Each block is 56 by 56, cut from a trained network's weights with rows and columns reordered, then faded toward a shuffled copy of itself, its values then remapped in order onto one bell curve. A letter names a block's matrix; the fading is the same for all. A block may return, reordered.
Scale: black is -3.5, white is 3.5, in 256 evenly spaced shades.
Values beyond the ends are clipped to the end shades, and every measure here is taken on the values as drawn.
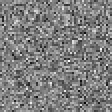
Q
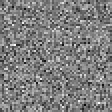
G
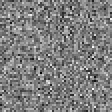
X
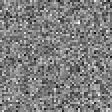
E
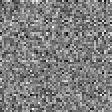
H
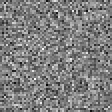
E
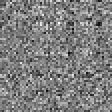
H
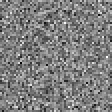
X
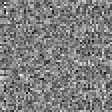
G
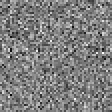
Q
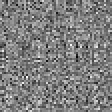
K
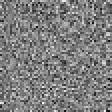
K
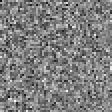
E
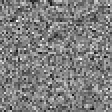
X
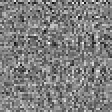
H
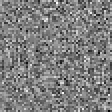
X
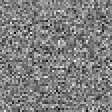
G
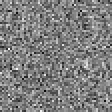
E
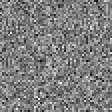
E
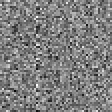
Q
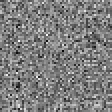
G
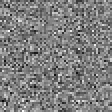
K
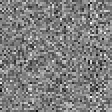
Q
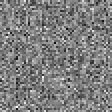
G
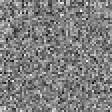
X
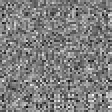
H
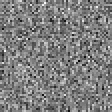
E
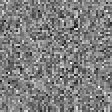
Q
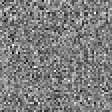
X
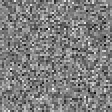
Q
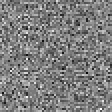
Q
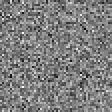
Q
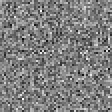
X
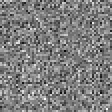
K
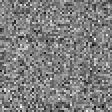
X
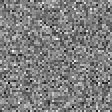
E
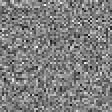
G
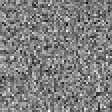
E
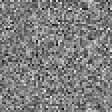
G
